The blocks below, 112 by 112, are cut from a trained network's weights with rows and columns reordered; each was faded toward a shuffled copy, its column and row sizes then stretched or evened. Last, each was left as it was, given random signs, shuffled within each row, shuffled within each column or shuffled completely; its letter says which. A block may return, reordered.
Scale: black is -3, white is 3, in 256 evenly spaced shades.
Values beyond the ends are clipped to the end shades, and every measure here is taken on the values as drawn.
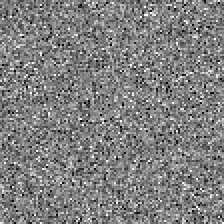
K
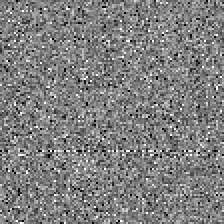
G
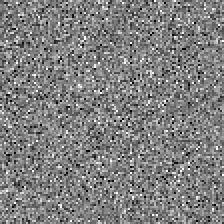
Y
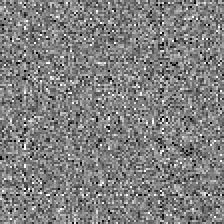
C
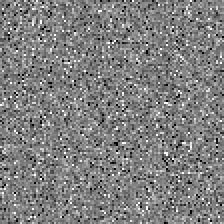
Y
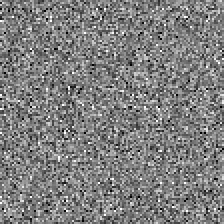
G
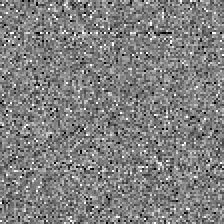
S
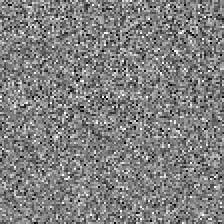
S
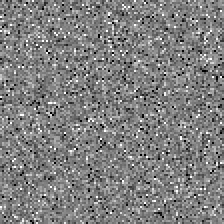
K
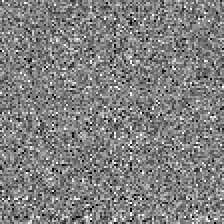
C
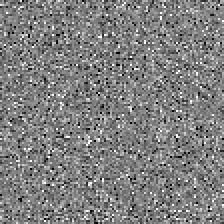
C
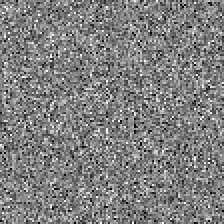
Y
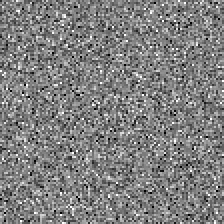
K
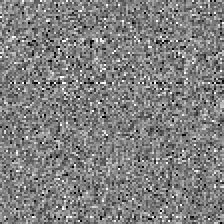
C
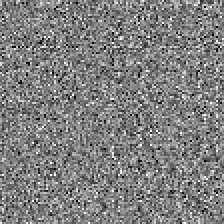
C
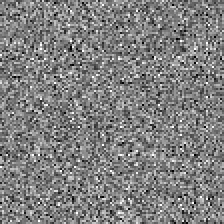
C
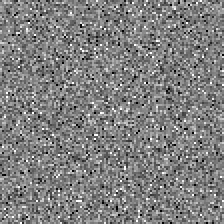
K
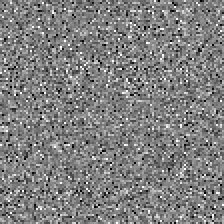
S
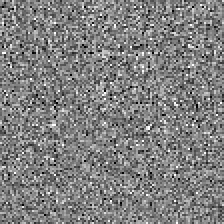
G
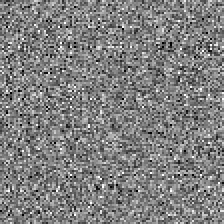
C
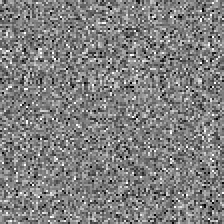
C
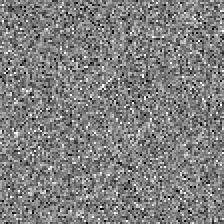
K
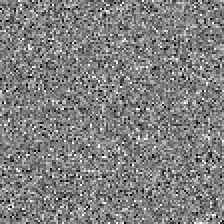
S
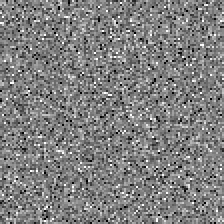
K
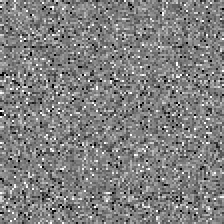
C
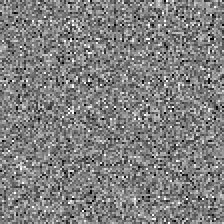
G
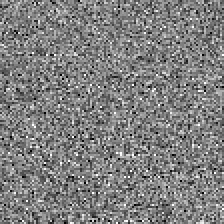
S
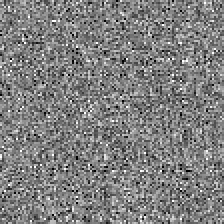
C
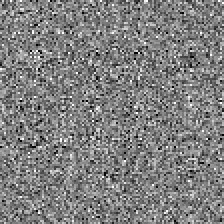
C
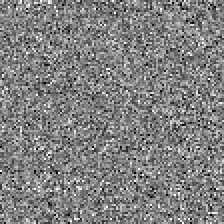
G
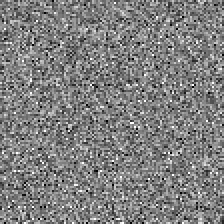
S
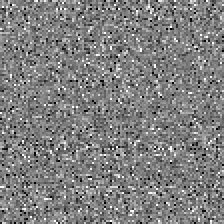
G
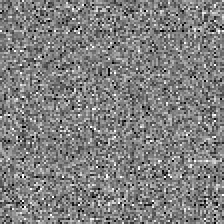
G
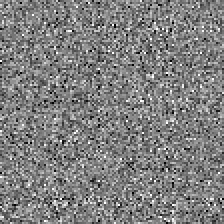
G
